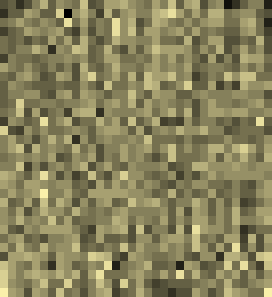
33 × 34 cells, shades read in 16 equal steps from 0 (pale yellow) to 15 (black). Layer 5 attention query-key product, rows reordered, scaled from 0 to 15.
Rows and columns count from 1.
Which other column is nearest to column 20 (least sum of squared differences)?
11
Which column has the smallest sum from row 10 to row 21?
17
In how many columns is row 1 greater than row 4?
16
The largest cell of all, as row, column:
2, 9
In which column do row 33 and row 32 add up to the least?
1
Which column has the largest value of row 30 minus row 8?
15
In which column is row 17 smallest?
31
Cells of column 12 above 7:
19
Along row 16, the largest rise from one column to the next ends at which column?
10
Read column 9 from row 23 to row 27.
6 8 5 5 6
